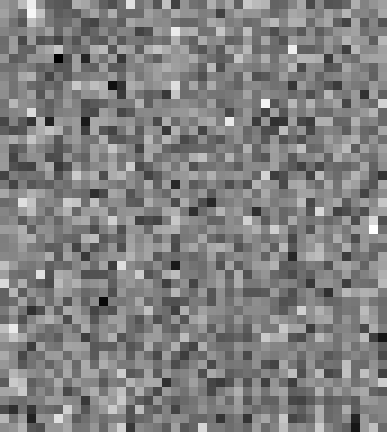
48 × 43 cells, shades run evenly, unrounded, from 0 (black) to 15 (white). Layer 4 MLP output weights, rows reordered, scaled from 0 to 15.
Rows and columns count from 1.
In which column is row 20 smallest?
43
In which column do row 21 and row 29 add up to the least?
20
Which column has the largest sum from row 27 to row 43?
2
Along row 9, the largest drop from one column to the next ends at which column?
29
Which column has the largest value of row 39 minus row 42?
23
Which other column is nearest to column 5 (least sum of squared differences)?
27
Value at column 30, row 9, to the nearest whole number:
5
